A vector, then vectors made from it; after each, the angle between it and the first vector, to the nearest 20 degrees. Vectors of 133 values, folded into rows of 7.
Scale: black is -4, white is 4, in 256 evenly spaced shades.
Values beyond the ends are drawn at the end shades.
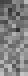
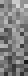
100 degrees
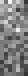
140 degrees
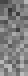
20 degrees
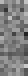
100 degrees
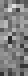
120 degrees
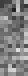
60 degrees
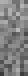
160 degrees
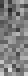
40 degrees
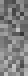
100 degrees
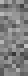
120 degrees
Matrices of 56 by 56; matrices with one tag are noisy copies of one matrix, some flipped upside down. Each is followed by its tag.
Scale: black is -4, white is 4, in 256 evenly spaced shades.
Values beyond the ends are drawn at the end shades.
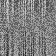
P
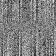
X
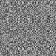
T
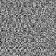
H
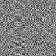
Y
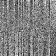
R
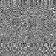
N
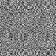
T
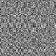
H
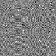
Y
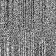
P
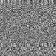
N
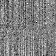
P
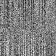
P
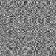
T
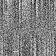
X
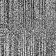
P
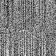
P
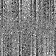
X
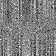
X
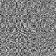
H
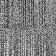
P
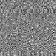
N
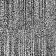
P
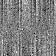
X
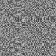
Y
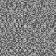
H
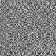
T
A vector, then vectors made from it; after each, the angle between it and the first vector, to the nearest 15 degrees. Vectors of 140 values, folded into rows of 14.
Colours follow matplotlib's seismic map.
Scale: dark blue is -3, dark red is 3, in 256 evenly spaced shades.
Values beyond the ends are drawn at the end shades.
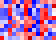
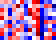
150 degrees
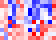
60 degrees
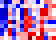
45 degrees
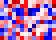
45 degrees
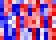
75 degrees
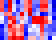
90 degrees
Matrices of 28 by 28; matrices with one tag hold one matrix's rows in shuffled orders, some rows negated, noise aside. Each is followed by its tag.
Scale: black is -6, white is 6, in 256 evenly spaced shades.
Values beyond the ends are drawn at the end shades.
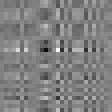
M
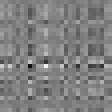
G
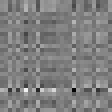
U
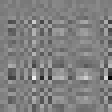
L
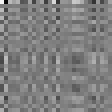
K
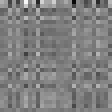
U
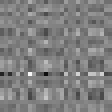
G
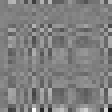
L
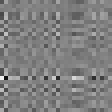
K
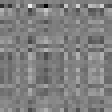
G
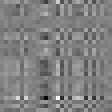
M
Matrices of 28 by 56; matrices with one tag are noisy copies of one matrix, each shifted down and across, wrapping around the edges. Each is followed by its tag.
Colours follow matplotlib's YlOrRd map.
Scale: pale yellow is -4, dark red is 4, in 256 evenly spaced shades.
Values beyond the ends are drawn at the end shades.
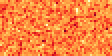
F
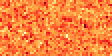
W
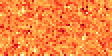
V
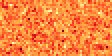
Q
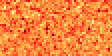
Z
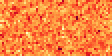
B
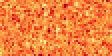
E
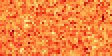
B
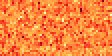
W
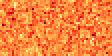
F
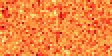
V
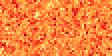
F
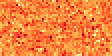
Q
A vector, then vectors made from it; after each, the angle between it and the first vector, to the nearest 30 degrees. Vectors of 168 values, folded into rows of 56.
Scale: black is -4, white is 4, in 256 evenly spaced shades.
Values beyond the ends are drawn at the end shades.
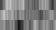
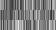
120 degrees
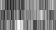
150 degrees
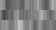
150 degrees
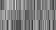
60 degrees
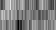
30 degrees
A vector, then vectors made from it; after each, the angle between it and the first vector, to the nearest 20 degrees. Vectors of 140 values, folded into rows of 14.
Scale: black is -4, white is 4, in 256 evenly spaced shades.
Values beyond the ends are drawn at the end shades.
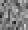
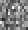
100 degrees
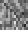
140 degrees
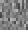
60 degrees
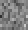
40 degrees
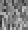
80 degrees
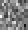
160 degrees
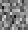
80 degrees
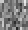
60 degrees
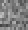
140 degrees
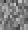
60 degrees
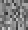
100 degrees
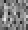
60 degrees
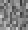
140 degrees
